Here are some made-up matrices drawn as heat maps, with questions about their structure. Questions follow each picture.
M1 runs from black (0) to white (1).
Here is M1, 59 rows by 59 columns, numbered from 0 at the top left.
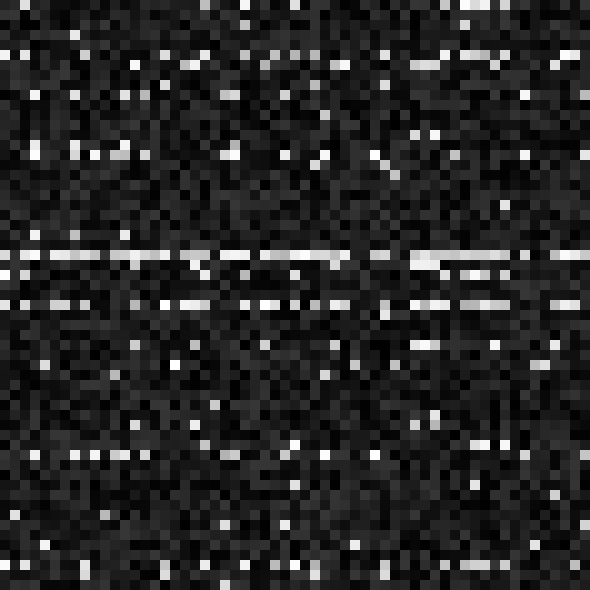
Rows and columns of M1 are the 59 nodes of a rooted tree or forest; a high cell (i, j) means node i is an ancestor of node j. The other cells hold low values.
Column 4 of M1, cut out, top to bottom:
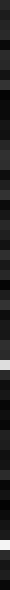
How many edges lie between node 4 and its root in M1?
2
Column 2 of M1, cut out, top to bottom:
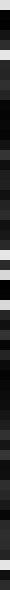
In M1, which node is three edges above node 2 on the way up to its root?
56
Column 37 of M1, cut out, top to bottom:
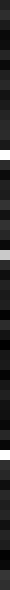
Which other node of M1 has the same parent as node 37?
9
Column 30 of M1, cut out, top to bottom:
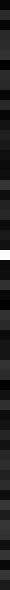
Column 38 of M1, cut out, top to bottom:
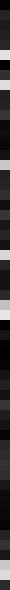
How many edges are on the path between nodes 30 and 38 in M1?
7
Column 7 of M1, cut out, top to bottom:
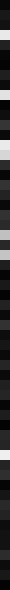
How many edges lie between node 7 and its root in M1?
7
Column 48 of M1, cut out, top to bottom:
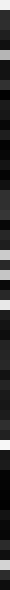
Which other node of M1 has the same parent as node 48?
20
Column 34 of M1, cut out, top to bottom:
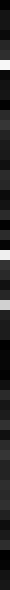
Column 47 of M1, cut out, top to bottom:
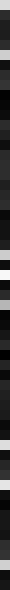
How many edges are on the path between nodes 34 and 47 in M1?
9
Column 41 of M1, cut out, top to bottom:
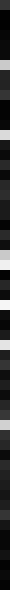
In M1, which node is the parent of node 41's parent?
42
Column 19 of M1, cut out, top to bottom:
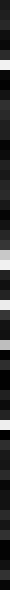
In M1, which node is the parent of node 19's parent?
26
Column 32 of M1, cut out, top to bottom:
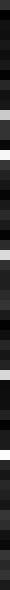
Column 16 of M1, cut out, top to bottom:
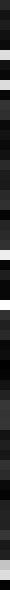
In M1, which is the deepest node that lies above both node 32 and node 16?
25
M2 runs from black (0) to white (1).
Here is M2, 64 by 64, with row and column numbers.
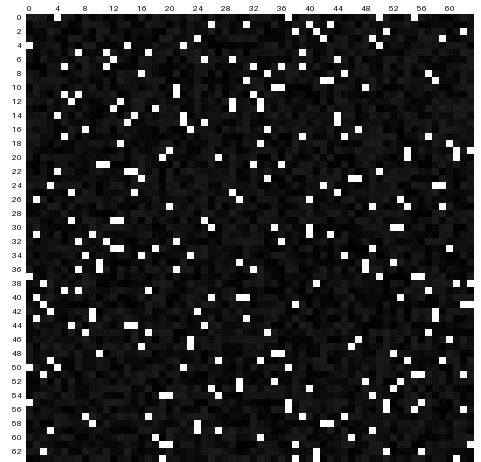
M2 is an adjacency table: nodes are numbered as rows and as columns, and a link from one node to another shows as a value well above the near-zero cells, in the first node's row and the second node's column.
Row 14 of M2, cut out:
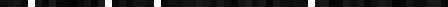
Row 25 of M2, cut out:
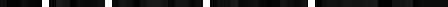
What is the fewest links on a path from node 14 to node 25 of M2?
2
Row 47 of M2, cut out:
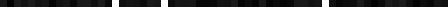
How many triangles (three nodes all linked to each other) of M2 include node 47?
2
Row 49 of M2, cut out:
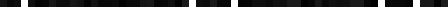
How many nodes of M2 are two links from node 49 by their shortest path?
8
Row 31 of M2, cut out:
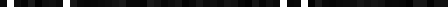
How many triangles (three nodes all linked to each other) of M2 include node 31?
3
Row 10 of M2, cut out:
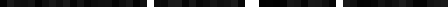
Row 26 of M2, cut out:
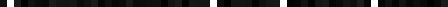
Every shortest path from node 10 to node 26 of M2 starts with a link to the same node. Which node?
node 35
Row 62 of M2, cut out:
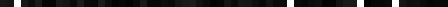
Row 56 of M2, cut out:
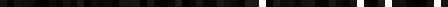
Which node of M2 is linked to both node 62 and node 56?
node 51
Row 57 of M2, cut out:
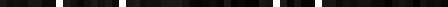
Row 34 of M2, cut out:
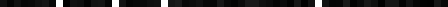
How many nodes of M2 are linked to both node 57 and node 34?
2
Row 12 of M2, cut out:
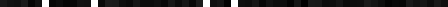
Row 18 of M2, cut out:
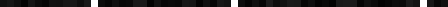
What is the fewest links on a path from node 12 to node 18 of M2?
2
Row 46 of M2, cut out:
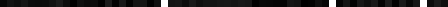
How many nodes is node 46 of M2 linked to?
3
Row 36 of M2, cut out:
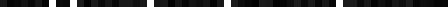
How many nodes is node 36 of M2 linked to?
5
